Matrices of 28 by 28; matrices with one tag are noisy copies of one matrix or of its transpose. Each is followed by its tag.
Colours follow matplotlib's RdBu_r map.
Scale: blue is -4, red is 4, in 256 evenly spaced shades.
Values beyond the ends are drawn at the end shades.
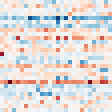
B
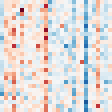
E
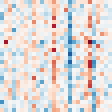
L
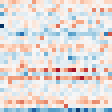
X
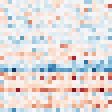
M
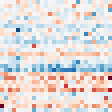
M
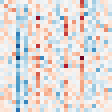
B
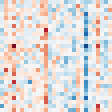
E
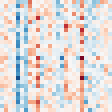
B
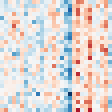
M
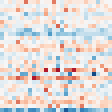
X
